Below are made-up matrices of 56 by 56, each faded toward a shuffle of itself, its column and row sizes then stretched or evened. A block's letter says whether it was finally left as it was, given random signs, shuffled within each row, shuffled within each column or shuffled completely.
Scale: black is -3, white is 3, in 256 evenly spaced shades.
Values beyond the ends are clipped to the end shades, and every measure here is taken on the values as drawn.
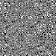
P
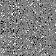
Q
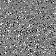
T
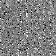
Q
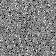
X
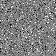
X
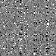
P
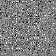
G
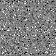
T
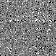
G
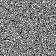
X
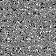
T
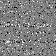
T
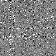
G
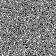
X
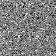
T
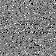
T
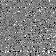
T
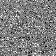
T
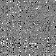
G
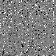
G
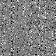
Q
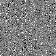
Q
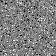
X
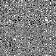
G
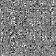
P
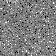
X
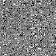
G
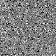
T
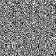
P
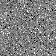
X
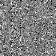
Q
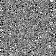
Q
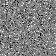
X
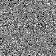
T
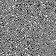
X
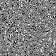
X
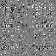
P
